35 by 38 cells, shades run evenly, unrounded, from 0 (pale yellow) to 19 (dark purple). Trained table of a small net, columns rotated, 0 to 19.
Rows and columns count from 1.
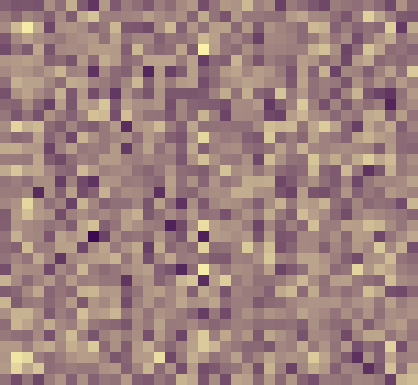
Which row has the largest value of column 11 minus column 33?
9
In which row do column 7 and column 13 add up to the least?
8
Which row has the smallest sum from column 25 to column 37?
15
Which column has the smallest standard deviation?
22
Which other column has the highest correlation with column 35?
19
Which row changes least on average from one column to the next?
30
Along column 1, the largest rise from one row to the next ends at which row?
27
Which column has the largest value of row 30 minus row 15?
34
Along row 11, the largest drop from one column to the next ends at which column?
12
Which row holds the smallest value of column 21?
26
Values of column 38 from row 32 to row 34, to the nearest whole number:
9 9 6
